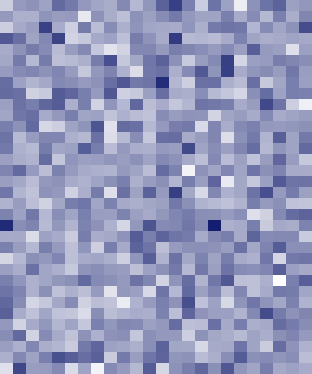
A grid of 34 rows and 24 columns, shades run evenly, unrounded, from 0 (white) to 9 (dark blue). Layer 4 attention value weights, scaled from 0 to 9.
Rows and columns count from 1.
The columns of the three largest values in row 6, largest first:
18, 9, 13
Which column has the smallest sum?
6
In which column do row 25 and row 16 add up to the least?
15
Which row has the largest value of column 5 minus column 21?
4
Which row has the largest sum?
33
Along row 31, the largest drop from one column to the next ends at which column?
3
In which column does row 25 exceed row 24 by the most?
22
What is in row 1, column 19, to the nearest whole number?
1
